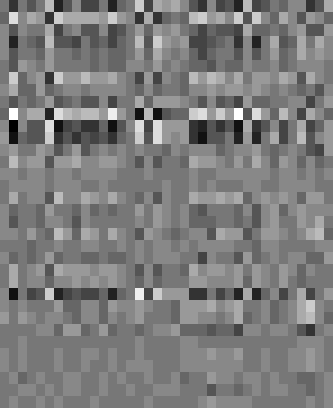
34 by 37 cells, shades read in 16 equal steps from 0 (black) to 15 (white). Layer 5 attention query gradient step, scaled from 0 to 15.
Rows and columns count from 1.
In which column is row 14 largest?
2
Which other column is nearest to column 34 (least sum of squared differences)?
21
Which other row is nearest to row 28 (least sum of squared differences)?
33
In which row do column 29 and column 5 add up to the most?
10
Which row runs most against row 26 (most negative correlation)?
28
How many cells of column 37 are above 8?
8
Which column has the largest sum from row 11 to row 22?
18
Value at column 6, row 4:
11
